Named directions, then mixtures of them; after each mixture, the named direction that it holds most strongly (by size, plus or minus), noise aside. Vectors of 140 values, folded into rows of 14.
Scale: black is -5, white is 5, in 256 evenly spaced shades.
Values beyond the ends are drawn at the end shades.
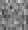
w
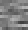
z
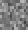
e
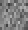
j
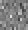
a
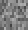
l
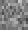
w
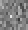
a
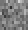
w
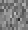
a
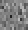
a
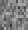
l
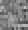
z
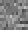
z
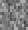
e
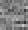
z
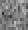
w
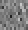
a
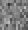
j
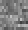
z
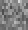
w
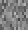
l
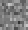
e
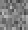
w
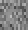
a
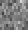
e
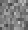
j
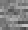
z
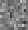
e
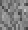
j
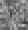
e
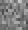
w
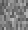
l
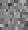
j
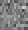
j
